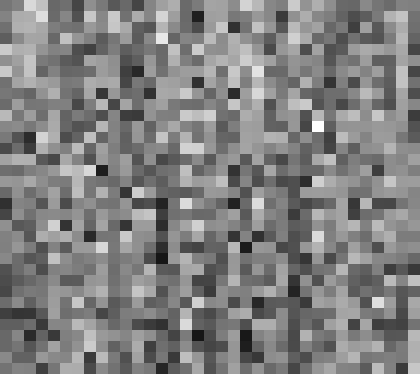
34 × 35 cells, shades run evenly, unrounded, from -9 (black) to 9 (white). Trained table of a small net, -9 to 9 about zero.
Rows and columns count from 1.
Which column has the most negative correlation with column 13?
31
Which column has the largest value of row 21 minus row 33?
22
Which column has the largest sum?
16
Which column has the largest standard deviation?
14
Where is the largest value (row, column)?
12, 27
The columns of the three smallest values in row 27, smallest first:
25, 18, 1
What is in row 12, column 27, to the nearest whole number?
9
